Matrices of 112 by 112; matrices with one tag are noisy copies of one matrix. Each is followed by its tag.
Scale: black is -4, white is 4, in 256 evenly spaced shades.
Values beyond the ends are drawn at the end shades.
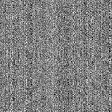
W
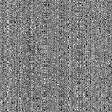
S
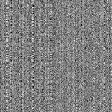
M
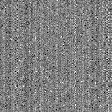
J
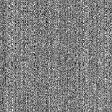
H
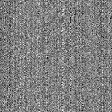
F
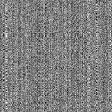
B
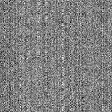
F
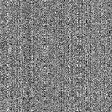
S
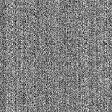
H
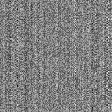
J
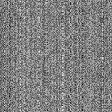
F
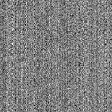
H
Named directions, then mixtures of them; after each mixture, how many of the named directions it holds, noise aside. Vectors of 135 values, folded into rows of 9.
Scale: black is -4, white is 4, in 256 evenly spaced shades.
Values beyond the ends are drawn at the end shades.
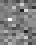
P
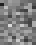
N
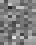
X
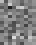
one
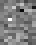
two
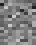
three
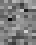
two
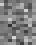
three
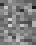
two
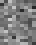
two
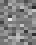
three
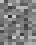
one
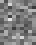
three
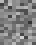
two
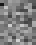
one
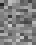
two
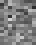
three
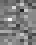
one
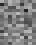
three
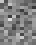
three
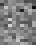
two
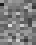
one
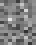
two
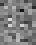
two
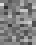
one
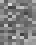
one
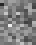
one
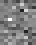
one
